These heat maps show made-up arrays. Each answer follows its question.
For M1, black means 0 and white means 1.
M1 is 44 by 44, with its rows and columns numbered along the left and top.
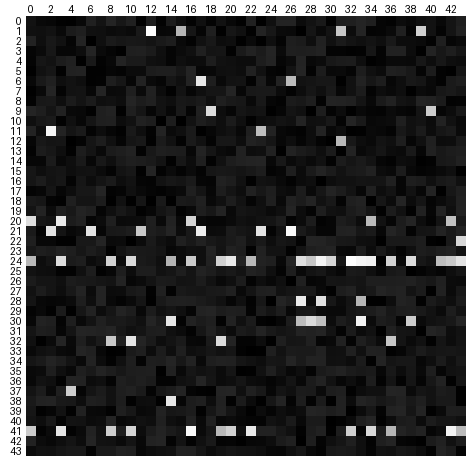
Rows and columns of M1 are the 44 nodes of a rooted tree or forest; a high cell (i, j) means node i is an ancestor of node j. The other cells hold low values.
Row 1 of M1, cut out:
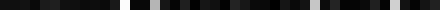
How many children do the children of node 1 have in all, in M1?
1
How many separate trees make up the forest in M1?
10
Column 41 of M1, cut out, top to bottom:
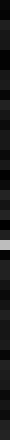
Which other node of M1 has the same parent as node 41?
30
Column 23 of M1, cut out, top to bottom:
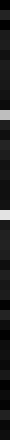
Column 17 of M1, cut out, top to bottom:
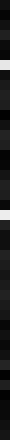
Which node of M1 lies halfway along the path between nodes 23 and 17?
21
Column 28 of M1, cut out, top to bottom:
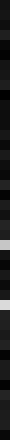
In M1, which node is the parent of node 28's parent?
24
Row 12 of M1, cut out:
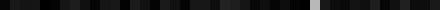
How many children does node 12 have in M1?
1
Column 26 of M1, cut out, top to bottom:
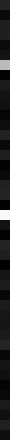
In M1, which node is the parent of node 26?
6
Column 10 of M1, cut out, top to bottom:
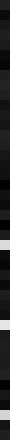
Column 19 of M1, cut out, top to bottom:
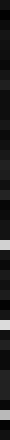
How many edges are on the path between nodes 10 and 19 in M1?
2
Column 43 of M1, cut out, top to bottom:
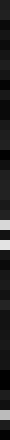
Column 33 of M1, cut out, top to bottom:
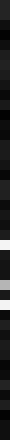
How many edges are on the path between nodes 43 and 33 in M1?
6
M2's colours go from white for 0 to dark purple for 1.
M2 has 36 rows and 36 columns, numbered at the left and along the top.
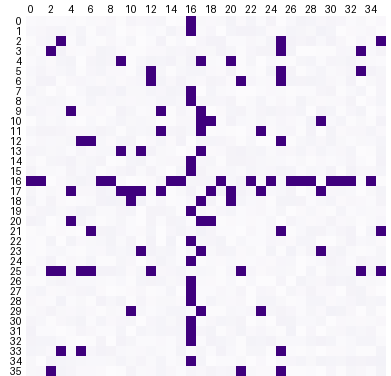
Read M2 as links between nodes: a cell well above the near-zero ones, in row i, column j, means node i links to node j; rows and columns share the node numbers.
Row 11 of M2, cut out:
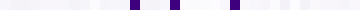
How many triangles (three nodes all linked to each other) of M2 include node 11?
2
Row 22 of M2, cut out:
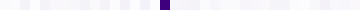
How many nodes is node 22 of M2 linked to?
1
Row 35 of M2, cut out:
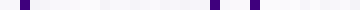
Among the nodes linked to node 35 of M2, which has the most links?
node 25
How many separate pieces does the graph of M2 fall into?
3
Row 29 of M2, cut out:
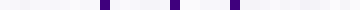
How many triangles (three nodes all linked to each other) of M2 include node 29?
2
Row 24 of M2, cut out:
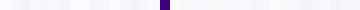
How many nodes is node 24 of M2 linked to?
1
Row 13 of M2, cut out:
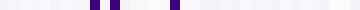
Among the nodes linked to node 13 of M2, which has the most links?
node 17
